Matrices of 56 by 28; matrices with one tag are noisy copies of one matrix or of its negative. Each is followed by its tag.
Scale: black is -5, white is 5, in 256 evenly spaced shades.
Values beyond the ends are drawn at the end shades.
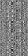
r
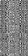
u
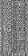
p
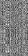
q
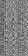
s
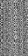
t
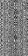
t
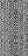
t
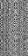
t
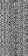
t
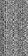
s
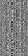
r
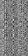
s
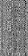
p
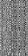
p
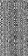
t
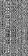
q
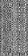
p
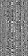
r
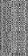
p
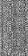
p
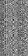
s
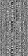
r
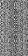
t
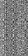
s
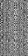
t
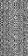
t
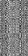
u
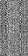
u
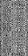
p
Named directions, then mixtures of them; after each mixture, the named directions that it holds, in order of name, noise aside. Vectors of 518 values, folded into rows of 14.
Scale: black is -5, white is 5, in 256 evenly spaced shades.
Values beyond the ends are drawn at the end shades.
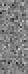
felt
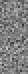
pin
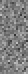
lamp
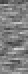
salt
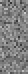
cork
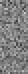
cork.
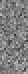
lamp.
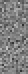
pin.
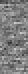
lamp, salt.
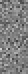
cork, pin.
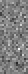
felt, lamp.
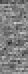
lamp, salt.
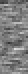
salt.
